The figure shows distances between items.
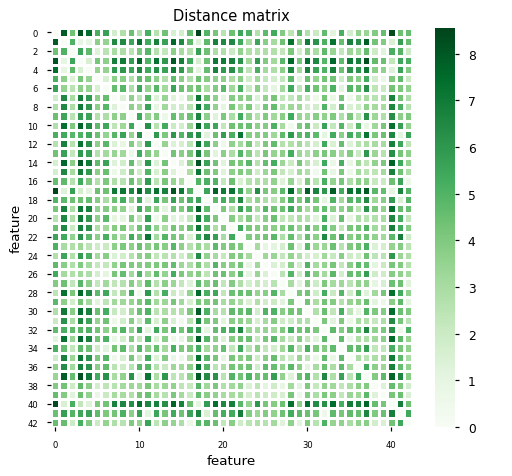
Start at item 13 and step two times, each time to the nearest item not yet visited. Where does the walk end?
19
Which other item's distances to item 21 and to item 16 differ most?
22
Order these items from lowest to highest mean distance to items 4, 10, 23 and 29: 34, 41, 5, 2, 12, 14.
5, 2, 34, 12, 14, 41
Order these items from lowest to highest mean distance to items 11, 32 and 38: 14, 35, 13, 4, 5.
5, 13, 35, 4, 14
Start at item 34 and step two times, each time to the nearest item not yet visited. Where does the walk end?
26
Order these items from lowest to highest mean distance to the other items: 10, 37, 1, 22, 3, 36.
36, 10, 22, 37, 1, 3
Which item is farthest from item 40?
0
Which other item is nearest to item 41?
32
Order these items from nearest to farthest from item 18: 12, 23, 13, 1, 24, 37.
23, 24, 13, 1, 12, 37
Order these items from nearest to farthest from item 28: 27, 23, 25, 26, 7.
7, 27, 25, 23, 26
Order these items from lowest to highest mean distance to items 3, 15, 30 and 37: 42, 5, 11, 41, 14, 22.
14, 42, 5, 22, 41, 11
